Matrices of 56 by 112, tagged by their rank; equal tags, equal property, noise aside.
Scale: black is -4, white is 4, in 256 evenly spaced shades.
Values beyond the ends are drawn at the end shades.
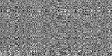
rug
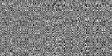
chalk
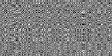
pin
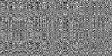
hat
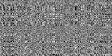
rug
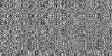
chalk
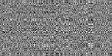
hat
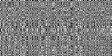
pin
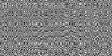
hat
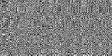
chalk
